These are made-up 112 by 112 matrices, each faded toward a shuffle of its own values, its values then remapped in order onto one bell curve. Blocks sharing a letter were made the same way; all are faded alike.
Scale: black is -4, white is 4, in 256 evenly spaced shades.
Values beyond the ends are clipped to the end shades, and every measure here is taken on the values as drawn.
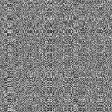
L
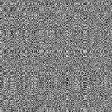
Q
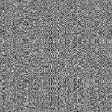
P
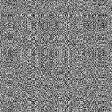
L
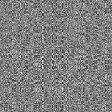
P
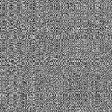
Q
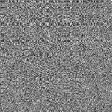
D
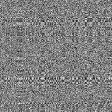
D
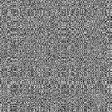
Q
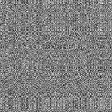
Q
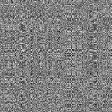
L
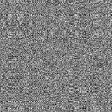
D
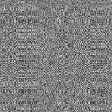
Q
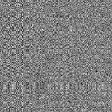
P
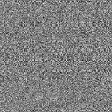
D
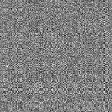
L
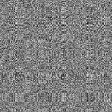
L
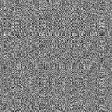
L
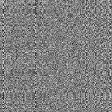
P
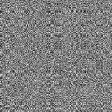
L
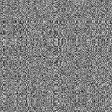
P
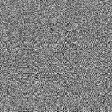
D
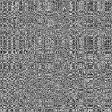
Q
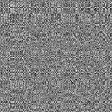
Q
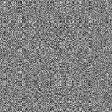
L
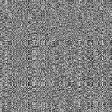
L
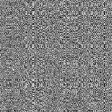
P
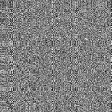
P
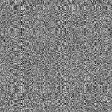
P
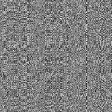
P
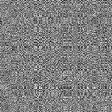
Q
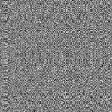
Q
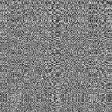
Q
